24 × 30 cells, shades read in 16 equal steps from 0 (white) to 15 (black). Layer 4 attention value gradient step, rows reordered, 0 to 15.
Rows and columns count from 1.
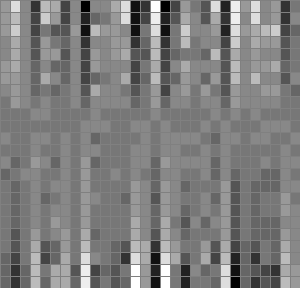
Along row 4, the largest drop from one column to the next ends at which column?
24
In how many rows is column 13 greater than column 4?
14
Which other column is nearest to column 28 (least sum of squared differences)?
27
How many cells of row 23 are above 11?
5
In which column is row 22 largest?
16
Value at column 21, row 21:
6
